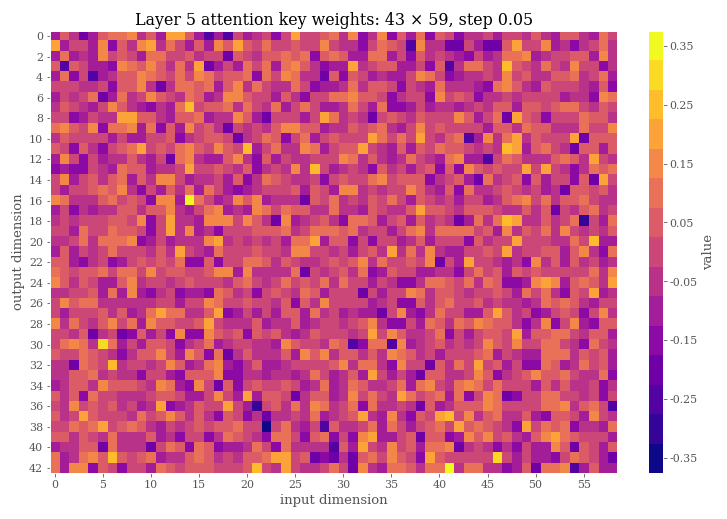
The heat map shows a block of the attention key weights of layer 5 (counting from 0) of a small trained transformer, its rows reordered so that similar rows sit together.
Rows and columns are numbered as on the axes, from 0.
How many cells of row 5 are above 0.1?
3
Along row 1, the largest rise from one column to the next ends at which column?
38
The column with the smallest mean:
37
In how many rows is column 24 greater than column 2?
23
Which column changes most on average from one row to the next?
17
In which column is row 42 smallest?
54
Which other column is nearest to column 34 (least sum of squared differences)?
50
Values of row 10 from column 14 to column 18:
-0.05 0 0.05 0.05 0
